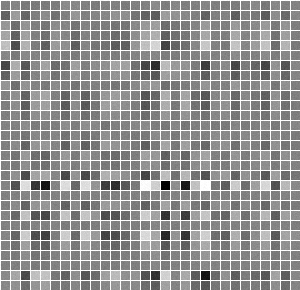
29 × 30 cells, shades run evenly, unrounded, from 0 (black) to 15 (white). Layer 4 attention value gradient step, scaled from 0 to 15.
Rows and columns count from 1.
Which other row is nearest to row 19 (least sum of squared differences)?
24
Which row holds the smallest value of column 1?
7
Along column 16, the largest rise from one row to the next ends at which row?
19
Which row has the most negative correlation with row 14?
13
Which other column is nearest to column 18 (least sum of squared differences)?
30
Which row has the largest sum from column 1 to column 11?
28
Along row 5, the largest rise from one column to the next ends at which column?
3
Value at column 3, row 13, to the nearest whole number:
8
